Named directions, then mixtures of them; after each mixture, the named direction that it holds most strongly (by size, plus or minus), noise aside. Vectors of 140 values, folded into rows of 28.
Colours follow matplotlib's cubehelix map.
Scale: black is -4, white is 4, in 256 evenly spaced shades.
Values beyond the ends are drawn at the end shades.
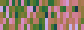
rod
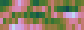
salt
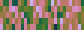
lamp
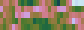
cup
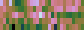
salt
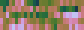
salt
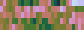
cup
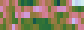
cup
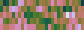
salt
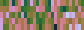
lamp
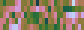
salt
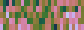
rod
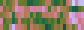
cup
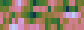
salt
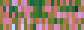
lamp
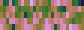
cup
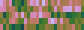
salt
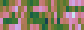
salt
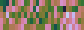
rod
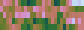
cup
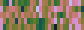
lamp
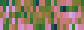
rod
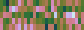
salt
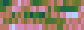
salt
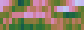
salt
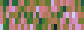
lamp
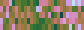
cup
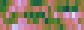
salt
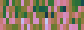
rod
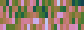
cup
